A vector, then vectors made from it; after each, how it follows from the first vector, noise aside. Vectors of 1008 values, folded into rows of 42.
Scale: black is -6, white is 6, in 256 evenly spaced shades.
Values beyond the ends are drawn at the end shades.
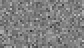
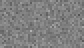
negated, shrunk.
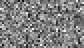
wrapped around, negated, scaled up.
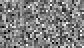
wrapped around, negated, scaled up.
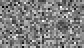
wrapped around, negated, scaled up.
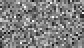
reversed, negated, scaled up.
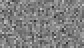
wrapped around.
